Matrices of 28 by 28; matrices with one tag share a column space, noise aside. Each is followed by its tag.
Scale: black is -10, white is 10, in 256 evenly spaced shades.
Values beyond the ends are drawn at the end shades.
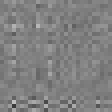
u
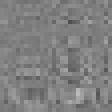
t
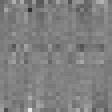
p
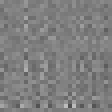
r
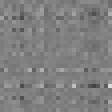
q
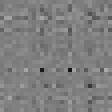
q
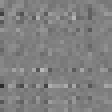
q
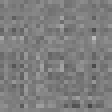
r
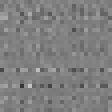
q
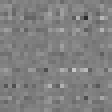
q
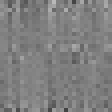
p
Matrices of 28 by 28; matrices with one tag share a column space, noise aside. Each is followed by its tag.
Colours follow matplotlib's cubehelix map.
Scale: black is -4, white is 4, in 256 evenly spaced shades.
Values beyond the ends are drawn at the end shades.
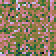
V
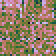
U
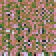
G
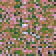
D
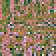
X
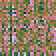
G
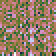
G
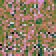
X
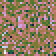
D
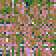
X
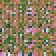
G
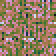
U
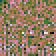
X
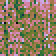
U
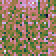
U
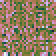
G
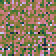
X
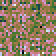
V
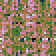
U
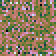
V
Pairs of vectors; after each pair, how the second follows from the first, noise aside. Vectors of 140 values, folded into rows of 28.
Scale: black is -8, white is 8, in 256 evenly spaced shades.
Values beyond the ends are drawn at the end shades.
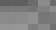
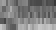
reversed, negated, scaled up.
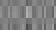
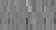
wrapped around, partly zeroed.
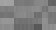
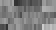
reversed, scaled up.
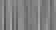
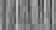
reversed, scaled up.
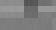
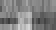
reversed, negated, scaled up.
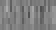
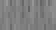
wrapped around, shrunk.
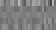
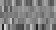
reversed, negated, scaled up.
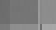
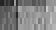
reversed, negated, scaled up.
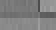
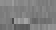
wrapped around, partly zeroed.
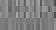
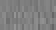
wrapped around, shrunk.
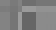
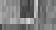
reversed, scaled up.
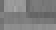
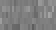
wrapped around, partly zeroed.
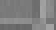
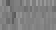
reversed, negated, partly zeroed.
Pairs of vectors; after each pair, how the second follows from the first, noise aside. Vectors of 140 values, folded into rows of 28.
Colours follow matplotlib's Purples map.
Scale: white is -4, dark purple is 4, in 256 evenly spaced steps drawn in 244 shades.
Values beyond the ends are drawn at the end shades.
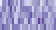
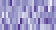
wrapped around, negated.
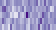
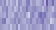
reversed, negated, shrunk.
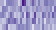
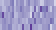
reversed, partly zeroed.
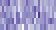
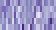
sign-scrambled.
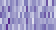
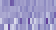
reversed, partly zeroed.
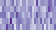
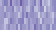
reversed, negated, shrunk.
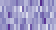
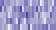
negated.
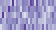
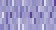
reversed, negated, partly zeroed.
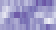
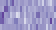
negated, partly zeroed.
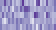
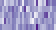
sign-scrambled.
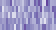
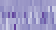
negated, partly zeroed.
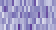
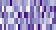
wrapped around, negated, scaled up.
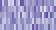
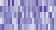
sign-scrambled.
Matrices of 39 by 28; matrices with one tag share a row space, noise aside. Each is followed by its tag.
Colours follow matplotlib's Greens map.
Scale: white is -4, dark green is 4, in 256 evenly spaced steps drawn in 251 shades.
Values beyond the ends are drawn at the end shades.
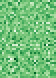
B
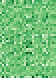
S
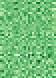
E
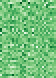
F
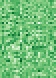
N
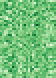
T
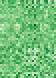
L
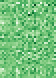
L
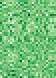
F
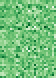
L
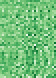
L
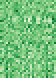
E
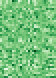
T
